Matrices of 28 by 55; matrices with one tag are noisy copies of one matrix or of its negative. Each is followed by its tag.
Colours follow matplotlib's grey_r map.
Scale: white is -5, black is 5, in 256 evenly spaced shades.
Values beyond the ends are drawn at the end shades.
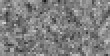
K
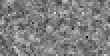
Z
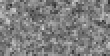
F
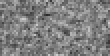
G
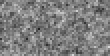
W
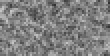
F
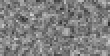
G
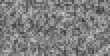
W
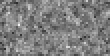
K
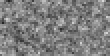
Z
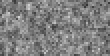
K
